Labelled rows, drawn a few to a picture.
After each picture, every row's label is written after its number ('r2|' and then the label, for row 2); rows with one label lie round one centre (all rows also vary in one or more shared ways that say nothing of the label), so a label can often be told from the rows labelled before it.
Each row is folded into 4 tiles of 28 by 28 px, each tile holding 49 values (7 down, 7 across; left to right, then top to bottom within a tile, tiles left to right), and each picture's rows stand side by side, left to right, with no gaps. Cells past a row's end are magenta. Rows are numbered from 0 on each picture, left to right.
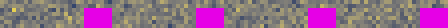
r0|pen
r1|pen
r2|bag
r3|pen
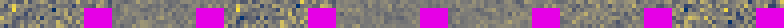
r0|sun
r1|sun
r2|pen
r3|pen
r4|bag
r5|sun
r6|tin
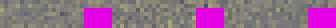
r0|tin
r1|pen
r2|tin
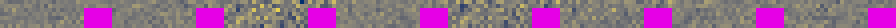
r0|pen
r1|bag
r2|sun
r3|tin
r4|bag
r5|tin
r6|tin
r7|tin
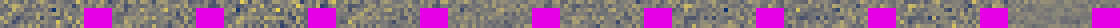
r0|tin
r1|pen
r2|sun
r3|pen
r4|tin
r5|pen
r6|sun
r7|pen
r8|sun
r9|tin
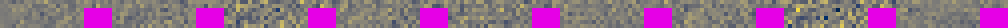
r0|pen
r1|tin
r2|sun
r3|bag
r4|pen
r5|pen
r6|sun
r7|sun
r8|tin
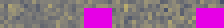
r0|pen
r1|pen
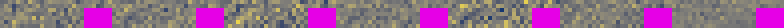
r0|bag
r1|pen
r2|pen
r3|tin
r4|tin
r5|sun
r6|sun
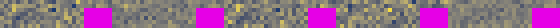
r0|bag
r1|sun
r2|sun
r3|tin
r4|pen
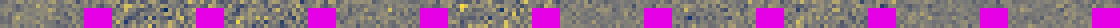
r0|sun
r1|tin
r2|pen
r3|bag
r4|sun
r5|bag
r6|pen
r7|tin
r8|bag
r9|pen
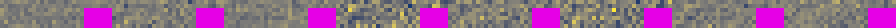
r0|tin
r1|pen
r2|pen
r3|bag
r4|bag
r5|bag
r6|tin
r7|sun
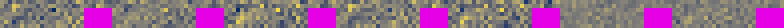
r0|sun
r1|tin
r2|sun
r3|sun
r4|sun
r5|bag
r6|bag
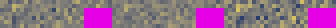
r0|sun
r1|bag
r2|pen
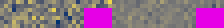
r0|tin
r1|sun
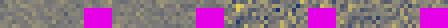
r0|tin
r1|pen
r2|sun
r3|tin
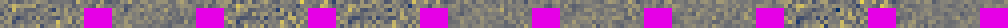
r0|pen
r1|tin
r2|sun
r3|tin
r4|bag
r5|pen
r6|pen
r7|sun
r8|pen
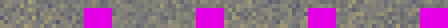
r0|bag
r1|pen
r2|bag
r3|tin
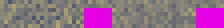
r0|tin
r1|tin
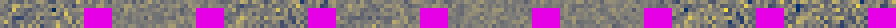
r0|tin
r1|pen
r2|sun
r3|tin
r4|bag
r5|pen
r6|sun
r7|sun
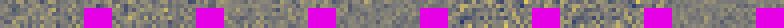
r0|bag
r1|bag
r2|tin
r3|tin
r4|tin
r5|tin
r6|tin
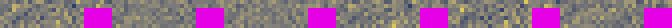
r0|bag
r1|tin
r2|pen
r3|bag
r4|pen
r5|sun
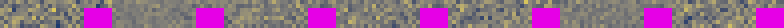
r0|tin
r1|tin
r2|pen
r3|sun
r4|sun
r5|tin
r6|bag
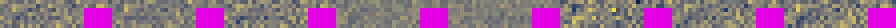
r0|pen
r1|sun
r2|tin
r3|tin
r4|tin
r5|bag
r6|bag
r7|bag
